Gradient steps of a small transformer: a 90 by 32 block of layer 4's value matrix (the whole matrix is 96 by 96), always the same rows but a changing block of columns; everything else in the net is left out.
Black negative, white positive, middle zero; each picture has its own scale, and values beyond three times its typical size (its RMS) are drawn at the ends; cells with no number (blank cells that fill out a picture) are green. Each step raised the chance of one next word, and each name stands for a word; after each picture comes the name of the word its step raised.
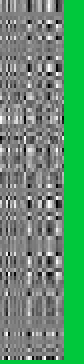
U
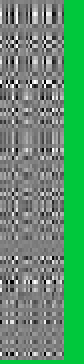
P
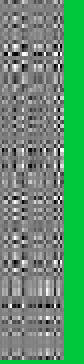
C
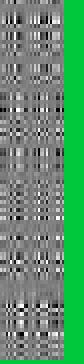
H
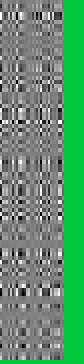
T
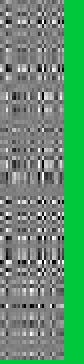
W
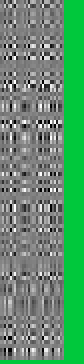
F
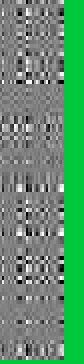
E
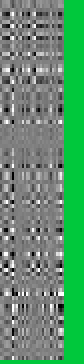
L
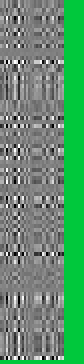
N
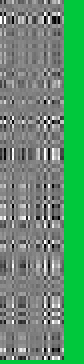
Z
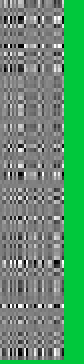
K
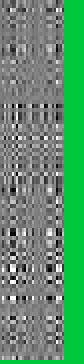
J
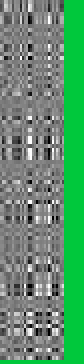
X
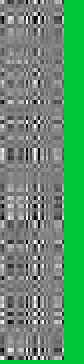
Z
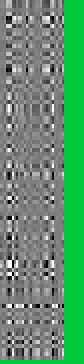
K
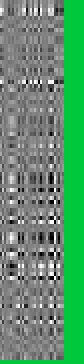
J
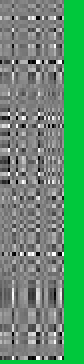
N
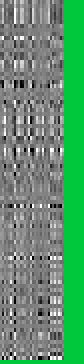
U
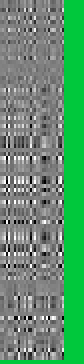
J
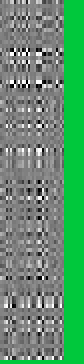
C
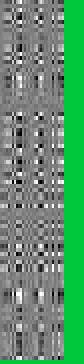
N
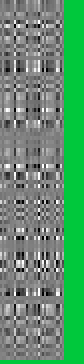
L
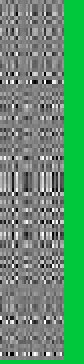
E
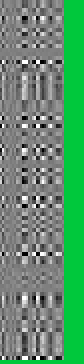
N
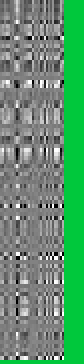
U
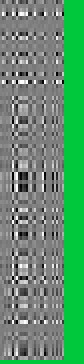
E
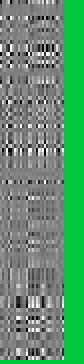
C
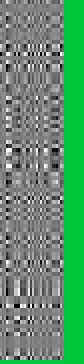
C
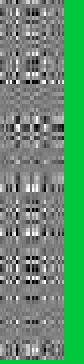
E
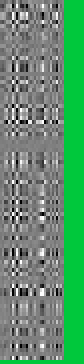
T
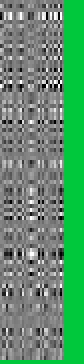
T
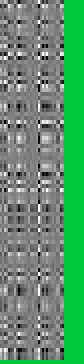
F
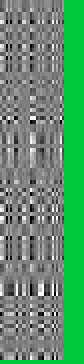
X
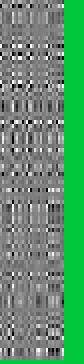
F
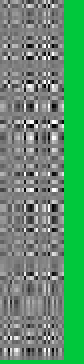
F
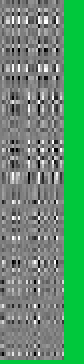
W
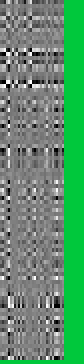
C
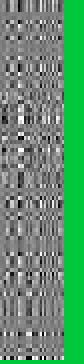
U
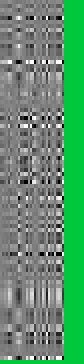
N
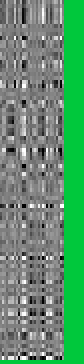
U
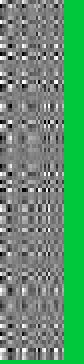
F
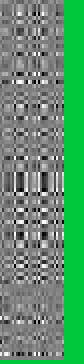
E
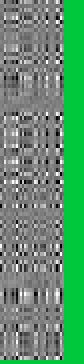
N
